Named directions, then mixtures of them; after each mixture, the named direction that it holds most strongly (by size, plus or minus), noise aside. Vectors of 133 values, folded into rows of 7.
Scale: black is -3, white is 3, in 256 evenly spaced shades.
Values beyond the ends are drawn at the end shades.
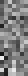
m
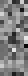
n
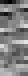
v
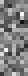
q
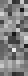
n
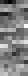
v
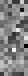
n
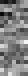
v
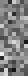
m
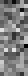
n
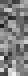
m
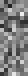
q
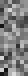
m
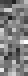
v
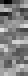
v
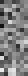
m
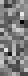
q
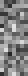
q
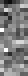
v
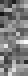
v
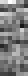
v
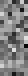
n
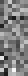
m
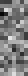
n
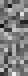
q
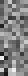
m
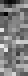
v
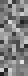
m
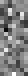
q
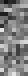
v
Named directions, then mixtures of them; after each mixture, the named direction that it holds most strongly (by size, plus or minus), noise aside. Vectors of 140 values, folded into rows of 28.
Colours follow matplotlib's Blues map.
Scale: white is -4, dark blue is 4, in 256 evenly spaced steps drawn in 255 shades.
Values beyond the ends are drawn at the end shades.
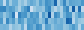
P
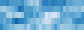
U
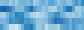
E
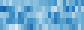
E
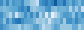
U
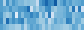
P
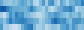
E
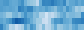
U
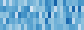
P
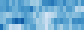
U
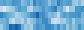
E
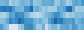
E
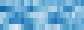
E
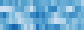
E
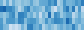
P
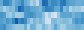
U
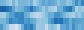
E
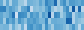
P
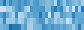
P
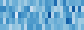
P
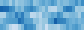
E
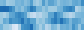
E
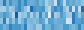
P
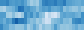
U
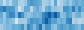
U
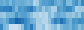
E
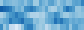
E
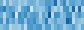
P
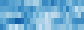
U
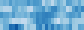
E
